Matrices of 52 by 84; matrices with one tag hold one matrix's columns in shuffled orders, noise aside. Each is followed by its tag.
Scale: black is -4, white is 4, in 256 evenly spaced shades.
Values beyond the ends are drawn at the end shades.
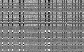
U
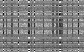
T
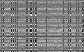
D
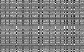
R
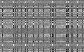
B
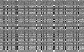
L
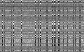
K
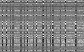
K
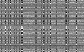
R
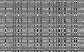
D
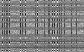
T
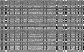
L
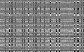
D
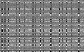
D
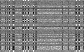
L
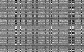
R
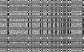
T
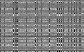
D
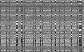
K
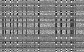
T
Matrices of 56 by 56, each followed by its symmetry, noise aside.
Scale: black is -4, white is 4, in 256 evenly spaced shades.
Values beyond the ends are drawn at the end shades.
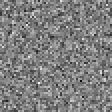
symmetric.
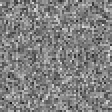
mirrored top to bottom.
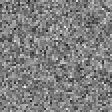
symmetric across the other diagonal.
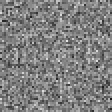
mirrored top to bottom.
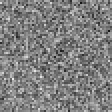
symmetric across the other diagonal.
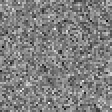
symmetric across the other diagonal.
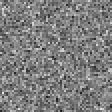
symmetric across the other diagonal.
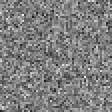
no symmetry.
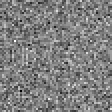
mirrored top to bottom.
